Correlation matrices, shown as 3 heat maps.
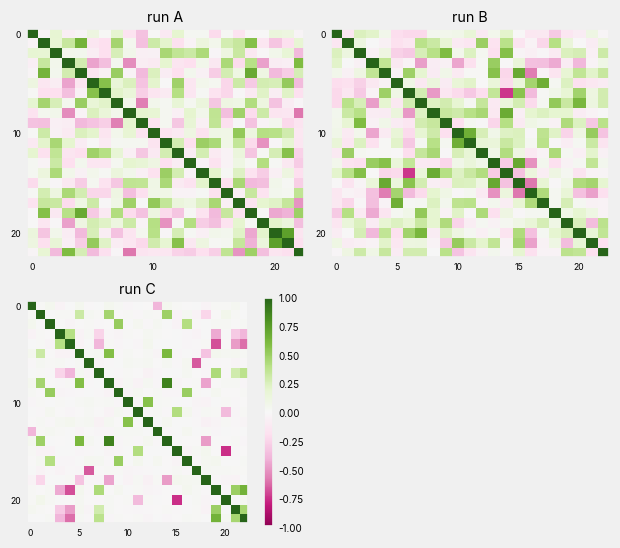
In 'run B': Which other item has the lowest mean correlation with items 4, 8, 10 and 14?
6
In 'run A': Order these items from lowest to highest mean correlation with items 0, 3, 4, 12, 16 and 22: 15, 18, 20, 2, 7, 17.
15, 17, 20, 2, 7, 18
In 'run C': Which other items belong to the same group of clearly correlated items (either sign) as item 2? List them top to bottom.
9, 16
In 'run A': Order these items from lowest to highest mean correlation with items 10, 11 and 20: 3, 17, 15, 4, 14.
4, 3, 14, 15, 17
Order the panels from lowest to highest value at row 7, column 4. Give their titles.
run C, run B, run A
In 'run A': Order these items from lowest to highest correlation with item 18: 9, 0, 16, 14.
9, 14, 0, 16
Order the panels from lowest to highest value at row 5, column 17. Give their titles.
run C, run A, run B
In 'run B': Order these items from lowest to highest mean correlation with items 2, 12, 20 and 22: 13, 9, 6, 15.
13, 6, 15, 9
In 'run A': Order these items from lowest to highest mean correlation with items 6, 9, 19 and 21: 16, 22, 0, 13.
22, 16, 0, 13
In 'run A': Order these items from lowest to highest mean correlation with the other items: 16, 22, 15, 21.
22, 15, 16, 21
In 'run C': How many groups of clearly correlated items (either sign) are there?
7
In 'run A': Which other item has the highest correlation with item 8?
17
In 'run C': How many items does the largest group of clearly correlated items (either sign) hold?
6
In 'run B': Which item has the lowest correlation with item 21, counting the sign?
16
